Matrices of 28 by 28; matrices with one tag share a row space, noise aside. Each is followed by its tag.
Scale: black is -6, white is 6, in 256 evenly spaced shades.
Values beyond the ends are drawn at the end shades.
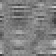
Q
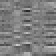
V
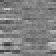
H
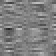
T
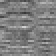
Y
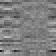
H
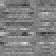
Y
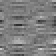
Q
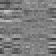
H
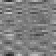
T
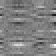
Q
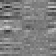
H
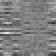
H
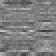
Y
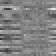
H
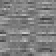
Y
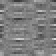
Q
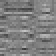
Y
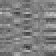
V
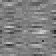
T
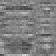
Y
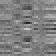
V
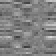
V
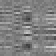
V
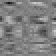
T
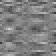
T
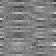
Q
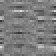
Q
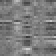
V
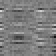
Q
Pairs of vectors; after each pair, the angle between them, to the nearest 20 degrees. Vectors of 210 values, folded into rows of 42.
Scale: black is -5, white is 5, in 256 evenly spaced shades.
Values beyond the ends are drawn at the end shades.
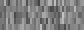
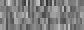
140 degrees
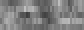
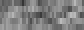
60 degrees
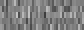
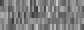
80 degrees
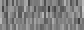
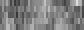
120 degrees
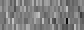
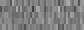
100 degrees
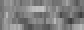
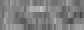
20 degrees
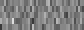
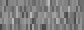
40 degrees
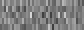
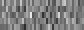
20 degrees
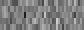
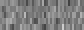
140 degrees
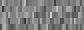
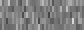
80 degrees
